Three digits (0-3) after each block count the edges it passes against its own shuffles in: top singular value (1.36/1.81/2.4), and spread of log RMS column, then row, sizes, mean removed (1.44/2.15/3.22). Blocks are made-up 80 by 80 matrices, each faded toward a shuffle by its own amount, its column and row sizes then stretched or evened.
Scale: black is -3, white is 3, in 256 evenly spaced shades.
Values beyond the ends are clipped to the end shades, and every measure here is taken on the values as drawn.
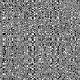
3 2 1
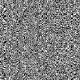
2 2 0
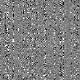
0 3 1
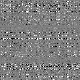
2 1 3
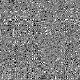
2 1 2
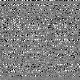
2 0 3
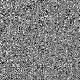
1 1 0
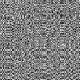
3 2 1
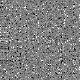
1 2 1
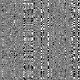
3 3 1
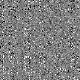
1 2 1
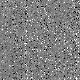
0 2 0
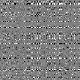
3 2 3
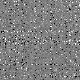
0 2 2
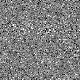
1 0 1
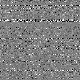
2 0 3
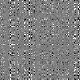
3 3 2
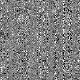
1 3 1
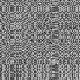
3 1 0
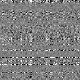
3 1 3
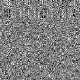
2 2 0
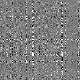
2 3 2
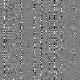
3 3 0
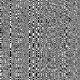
3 3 0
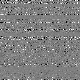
1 0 3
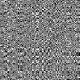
3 2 1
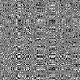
3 2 2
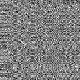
3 0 0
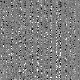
1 3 0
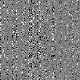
2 3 0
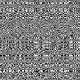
3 0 3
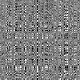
3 3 2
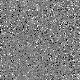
0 1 1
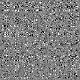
2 1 2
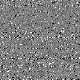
2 0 2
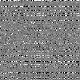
3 1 3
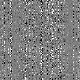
2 3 0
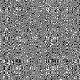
3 2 1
